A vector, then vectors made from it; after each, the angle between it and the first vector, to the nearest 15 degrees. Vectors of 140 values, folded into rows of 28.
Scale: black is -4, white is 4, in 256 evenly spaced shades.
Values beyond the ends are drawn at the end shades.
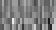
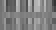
90 degrees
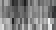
135 degrees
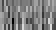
135 degrees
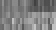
45 degrees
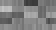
75 degrees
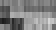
105 degrees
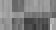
105 degrees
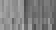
120 degrees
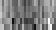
150 degrees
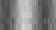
90 degrees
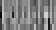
60 degrees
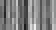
75 degrees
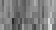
135 degrees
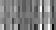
120 degrees
